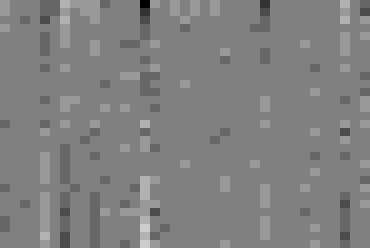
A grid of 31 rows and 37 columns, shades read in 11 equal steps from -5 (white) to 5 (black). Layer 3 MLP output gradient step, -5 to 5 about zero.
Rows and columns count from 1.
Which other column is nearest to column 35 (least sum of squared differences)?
10
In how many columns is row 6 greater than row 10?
3
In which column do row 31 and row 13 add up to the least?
15
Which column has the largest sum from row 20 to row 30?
7
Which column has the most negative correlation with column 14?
31
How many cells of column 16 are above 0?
6
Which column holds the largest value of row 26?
35
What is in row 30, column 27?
-1
